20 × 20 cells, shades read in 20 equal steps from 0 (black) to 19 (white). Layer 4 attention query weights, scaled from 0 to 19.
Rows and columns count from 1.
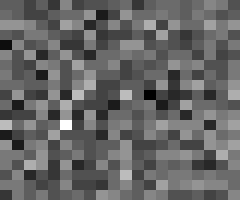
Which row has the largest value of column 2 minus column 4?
10
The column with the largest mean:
20
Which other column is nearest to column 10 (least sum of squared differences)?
15
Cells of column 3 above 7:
7
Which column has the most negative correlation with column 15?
5
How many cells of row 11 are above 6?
12
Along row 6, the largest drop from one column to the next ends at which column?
4
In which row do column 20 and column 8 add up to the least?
6
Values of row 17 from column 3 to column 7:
13 11 4 11 3
